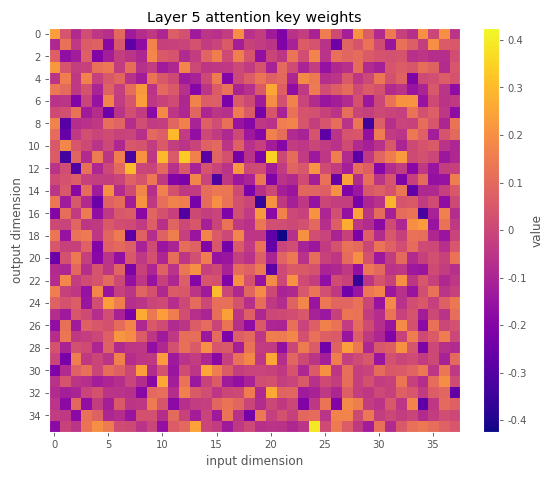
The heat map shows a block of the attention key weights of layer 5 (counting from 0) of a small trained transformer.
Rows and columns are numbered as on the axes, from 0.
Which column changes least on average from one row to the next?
35
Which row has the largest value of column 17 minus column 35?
12
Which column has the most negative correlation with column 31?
24
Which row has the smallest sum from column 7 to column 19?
22
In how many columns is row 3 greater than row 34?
21
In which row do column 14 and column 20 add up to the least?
19
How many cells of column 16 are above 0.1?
10
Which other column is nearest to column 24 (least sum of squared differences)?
3
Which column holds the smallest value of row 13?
15
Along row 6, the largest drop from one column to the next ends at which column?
34
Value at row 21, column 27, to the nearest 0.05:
-0.05
